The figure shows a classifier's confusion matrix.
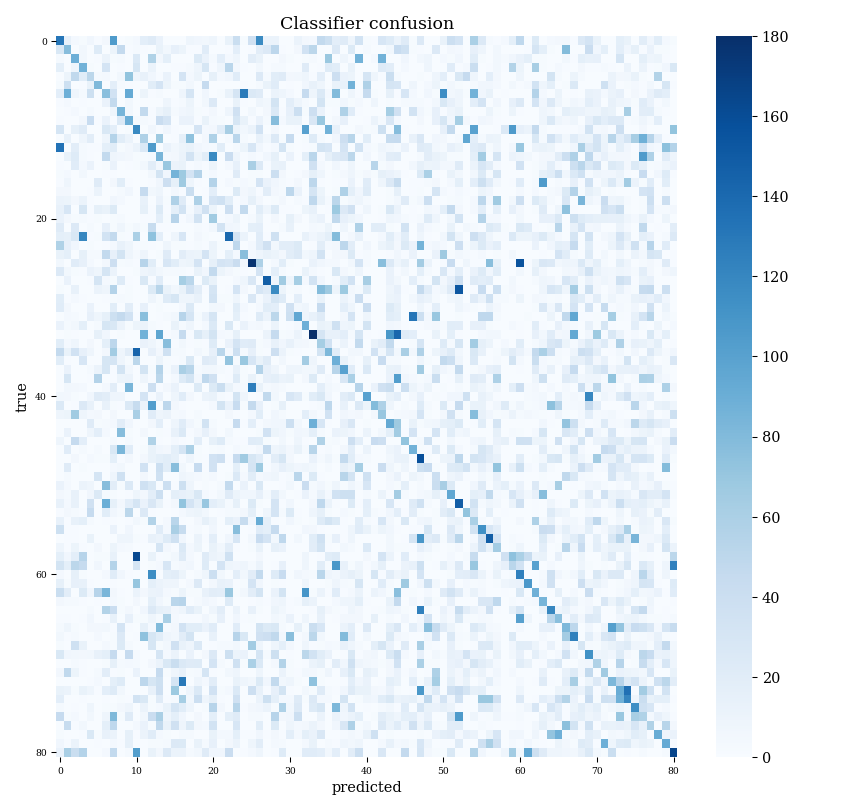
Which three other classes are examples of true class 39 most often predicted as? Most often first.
25, 9, 79
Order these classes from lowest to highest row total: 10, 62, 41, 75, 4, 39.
4, 39, 75, 62, 41, 10
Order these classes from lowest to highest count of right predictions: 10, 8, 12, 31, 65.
65, 8, 31, 12, 10
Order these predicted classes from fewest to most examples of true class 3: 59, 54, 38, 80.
38, 80, 54, 59
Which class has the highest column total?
47
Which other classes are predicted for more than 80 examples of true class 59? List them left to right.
36, 62, 80
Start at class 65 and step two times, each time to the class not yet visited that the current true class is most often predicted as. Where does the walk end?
12
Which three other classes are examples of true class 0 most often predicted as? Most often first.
26, 7, 54
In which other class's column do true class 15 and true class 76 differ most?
52
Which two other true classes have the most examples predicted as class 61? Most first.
80, 58
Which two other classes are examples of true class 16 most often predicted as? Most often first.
63, 74
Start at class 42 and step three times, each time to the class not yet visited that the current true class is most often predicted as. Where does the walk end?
20
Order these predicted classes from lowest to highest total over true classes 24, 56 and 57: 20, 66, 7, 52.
7, 20, 52, 66
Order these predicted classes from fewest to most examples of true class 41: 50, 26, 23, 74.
74, 26, 50, 23
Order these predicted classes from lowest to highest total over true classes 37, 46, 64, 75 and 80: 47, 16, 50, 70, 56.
50, 70, 56, 16, 47
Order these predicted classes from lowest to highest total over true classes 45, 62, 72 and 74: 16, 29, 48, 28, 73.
29, 28, 48, 73, 16
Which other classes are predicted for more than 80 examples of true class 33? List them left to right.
11, 13, 43, 44, 67
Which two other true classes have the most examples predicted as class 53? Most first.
11, 4
